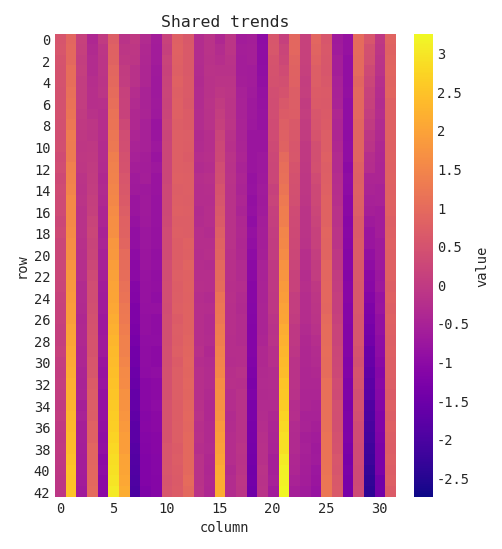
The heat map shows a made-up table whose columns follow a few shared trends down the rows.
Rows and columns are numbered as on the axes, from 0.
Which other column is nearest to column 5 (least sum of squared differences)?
1
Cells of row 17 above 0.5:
10
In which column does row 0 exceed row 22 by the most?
29
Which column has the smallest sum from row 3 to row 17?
27
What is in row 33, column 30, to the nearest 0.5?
-1
